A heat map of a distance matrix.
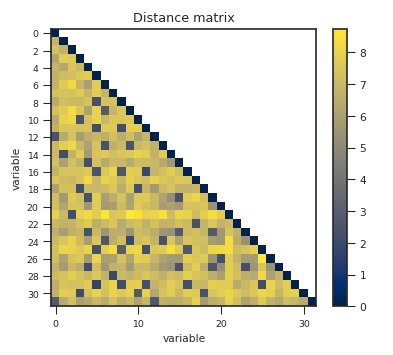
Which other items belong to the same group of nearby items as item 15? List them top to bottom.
4, 19, 23, 27
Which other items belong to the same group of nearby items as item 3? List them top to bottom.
10, 18, 30
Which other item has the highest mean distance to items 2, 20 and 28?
25
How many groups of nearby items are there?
10
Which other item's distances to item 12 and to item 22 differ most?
17
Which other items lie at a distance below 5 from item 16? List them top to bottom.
5, 8, 11, 25, 29
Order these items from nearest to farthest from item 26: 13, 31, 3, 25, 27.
27, 13, 31, 3, 25
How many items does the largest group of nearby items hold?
6
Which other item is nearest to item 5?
29
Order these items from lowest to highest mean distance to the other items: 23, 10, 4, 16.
23, 4, 16, 10
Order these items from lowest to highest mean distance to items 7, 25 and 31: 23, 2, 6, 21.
23, 6, 2, 21
